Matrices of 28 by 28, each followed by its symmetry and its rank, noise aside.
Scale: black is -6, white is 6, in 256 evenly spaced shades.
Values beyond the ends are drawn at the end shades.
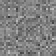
symmetric, rank four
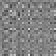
symmetric, rank two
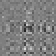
no symmetry, rank two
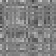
no symmetry, rank two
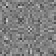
symmetric, rank four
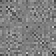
symmetric, rank four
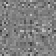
antisymmetric, rank four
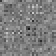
symmetric, rank four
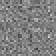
antisymmetric, rank four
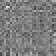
no symmetry, rank four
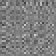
symmetric, rank three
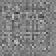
antisymmetric, rank four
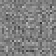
no symmetry, rank four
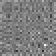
symmetric, rank four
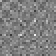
symmetric, rank four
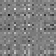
antisymmetric, rank two
